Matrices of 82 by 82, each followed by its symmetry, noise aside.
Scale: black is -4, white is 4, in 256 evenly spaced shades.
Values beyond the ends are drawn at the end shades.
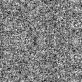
mirrored top to bottom.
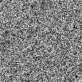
symmetric.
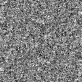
same after a half turn.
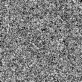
symmetric across the other diagonal.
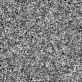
symmetric.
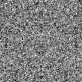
mirrored left to right.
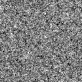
symmetric across the other diagonal.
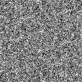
same after a half turn.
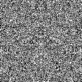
mirrored left to right.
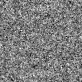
same after a half turn.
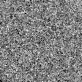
symmetric across the other diagonal.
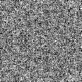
mirrored top to bottom.
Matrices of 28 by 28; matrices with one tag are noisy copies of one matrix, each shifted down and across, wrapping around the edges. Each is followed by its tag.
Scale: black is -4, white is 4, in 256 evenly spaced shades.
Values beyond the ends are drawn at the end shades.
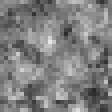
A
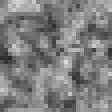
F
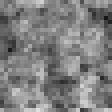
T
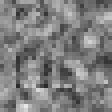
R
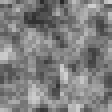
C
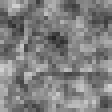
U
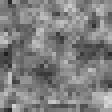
U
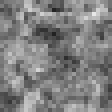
T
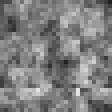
T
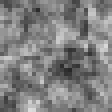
C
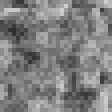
T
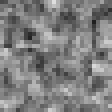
R
